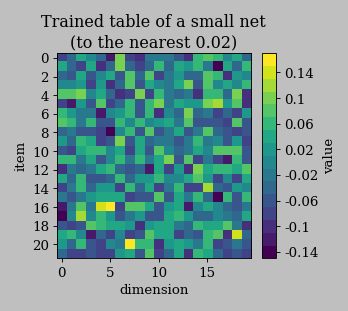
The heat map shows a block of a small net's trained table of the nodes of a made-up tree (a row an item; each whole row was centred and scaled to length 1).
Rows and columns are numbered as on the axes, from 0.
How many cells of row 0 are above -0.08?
15
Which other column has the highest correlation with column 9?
7
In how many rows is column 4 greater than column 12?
8
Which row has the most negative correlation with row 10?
6
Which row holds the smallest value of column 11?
12
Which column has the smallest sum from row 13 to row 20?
0
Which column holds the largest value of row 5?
16
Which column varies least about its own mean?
11
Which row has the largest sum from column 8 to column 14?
13
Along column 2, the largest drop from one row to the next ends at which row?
18
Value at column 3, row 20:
-0.06
